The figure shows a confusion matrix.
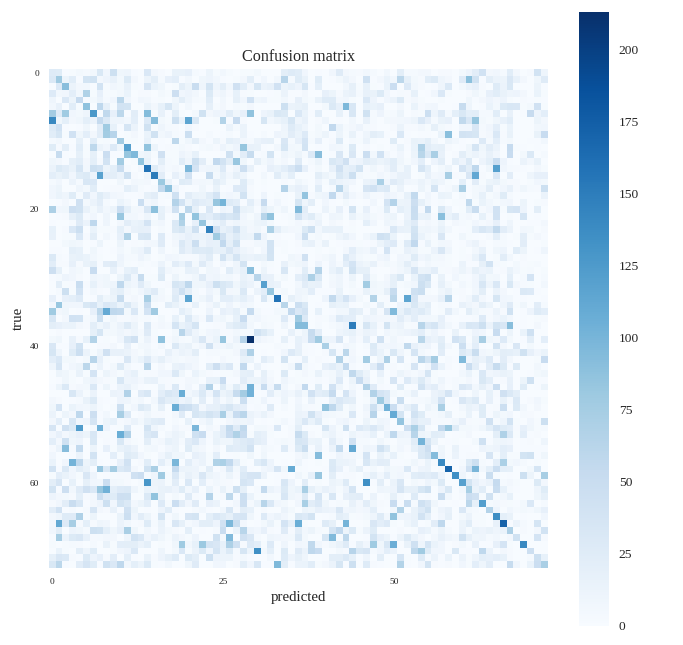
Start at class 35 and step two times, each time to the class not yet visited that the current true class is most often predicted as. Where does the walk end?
41
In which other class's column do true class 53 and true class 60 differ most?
46
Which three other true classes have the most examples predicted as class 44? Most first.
37, 55, 70
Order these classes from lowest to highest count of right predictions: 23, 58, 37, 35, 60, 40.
35, 40, 37, 60, 23, 58
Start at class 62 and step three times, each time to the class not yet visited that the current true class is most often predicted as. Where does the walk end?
0
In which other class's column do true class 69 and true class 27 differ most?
50
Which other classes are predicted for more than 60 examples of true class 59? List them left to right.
16, 39, 72
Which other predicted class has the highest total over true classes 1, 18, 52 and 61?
7
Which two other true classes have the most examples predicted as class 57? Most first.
21, 49
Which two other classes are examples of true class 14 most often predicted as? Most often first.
65, 20
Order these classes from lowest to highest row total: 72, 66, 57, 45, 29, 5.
45, 29, 5, 72, 57, 66
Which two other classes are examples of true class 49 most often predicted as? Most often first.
18, 40
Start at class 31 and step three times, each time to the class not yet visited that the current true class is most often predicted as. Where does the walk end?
39
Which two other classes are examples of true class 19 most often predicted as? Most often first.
25, 24
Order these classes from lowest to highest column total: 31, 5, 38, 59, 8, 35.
59, 35, 38, 5, 31, 8
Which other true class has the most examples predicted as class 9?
58
